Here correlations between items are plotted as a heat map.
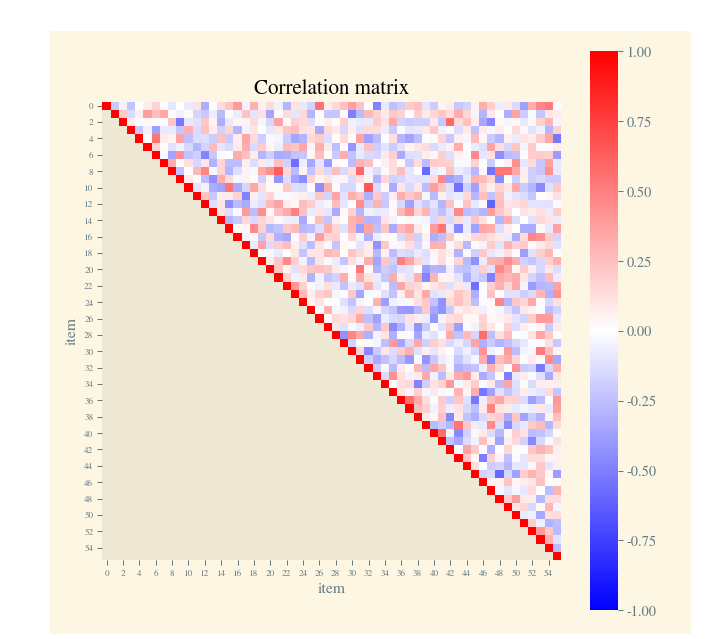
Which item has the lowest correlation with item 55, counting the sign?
4
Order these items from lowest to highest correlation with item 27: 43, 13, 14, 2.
43, 14, 13, 2
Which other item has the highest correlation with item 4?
6
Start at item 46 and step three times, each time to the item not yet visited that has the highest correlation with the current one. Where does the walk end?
53
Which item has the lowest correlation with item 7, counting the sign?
23
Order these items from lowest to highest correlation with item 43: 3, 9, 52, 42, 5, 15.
15, 9, 3, 42, 52, 5
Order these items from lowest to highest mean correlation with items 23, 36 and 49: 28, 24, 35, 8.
35, 24, 28, 8
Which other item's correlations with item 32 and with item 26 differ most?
10
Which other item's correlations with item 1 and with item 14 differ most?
30
